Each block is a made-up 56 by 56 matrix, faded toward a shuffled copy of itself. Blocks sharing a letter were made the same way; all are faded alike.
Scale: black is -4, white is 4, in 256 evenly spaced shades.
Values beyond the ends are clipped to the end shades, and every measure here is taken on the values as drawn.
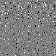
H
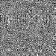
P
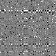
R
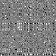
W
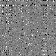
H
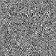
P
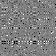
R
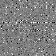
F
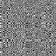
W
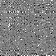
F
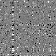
H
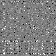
F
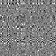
W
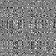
W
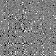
H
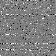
F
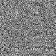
P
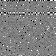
R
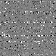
F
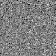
P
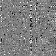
H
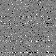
F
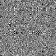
P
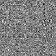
P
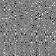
H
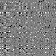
R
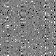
H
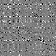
R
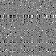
R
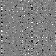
H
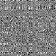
W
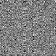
P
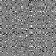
W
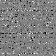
F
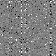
H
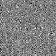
P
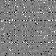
R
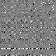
R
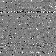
F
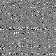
F
